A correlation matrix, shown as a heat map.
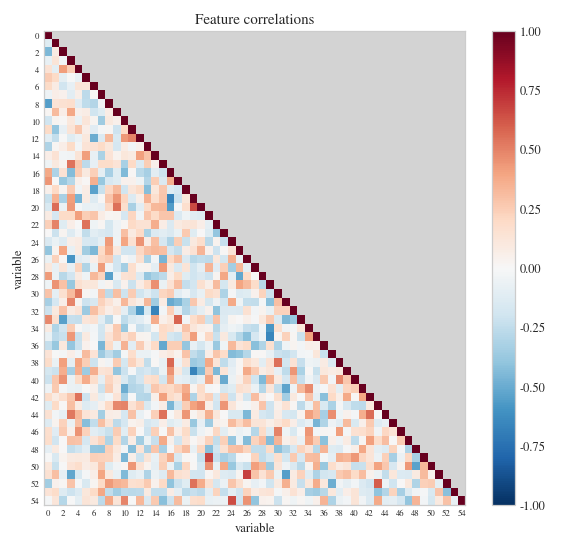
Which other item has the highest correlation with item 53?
7
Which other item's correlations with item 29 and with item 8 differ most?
35
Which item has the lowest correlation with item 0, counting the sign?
8
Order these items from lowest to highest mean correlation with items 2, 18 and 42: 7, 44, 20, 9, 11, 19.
19, 7, 11, 20, 9, 44
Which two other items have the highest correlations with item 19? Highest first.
20, 52
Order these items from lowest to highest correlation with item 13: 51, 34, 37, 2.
51, 34, 37, 2
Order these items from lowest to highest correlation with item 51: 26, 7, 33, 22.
22, 33, 7, 26
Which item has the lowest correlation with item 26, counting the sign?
3
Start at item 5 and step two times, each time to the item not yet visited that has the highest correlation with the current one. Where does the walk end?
1
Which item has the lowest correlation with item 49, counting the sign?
10
